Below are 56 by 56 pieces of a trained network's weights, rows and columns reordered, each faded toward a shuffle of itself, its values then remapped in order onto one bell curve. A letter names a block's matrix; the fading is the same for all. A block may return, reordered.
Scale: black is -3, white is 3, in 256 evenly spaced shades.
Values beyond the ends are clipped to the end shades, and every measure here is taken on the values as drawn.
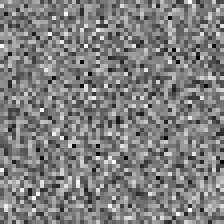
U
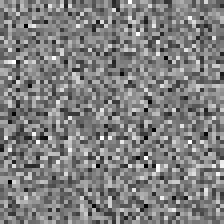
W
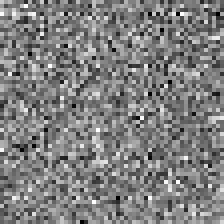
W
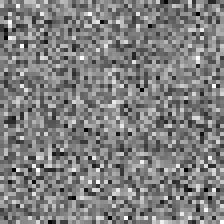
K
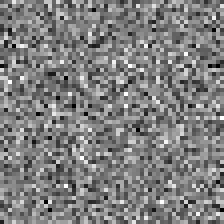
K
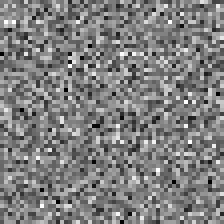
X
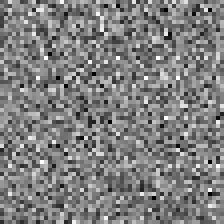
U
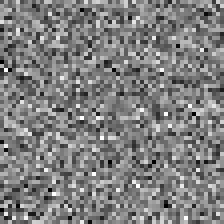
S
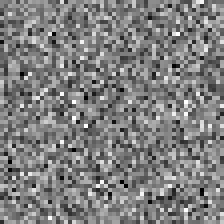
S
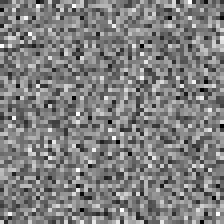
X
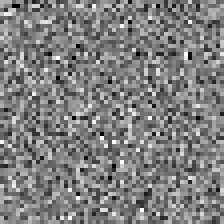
W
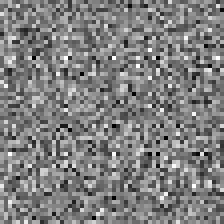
K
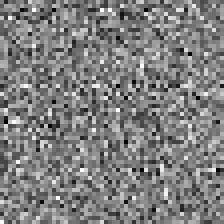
W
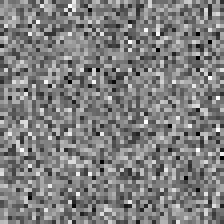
W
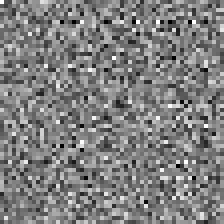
K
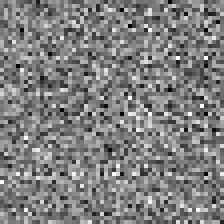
W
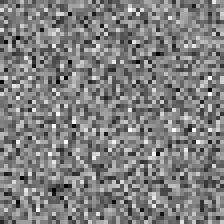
X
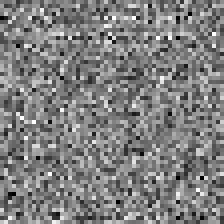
W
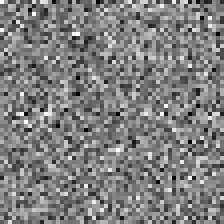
W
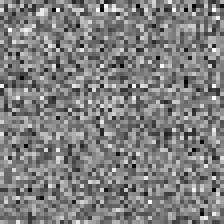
K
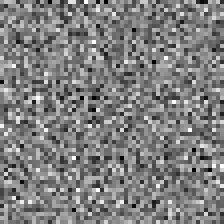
W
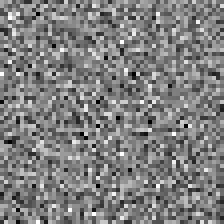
X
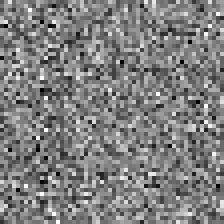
S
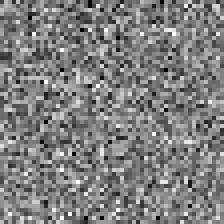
X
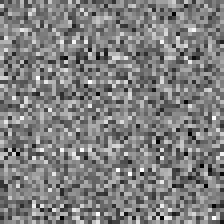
W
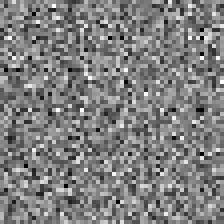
W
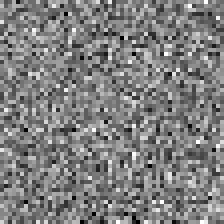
K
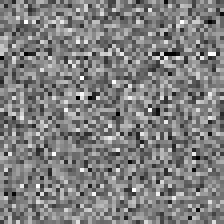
W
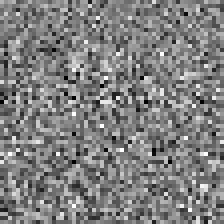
K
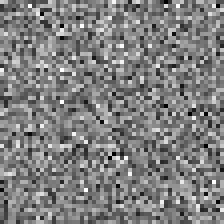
X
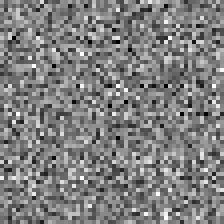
W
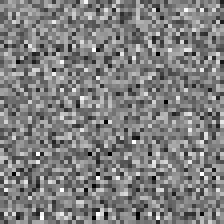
K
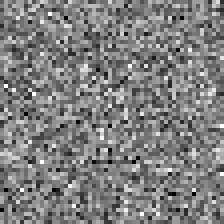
X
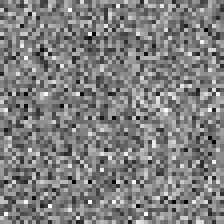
W
